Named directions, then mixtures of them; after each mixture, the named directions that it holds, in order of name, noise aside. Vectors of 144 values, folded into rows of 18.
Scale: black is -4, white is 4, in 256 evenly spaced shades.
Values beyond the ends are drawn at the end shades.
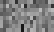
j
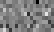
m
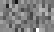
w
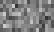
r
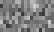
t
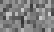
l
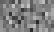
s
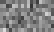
l, m, s.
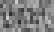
r, s, t.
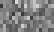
j, t.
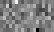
w.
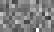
r, t, w.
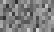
l, m, w.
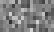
s.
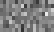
j, m, s.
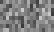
l, m.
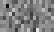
j, l, w.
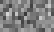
l.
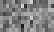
j.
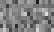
m, w.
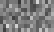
m, s, t.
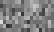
t.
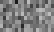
j, l, w.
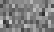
j, s, t.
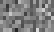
l, r, w.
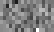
w.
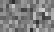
r, s, w.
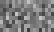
j, l, t.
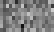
j.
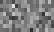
r, s.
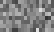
l, r, w.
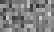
j, l, s.
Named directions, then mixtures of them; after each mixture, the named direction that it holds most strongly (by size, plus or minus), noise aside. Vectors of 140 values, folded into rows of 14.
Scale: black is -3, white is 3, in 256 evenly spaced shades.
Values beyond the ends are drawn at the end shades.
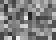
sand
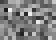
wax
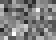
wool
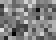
wool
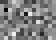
wax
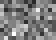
wool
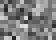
sand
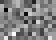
wax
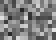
sand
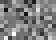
wool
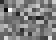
wax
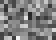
sand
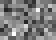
wool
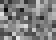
sand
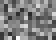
sand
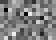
wax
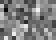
wool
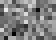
wool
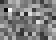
wax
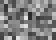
sand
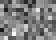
wool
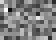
sand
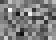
wax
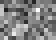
wool
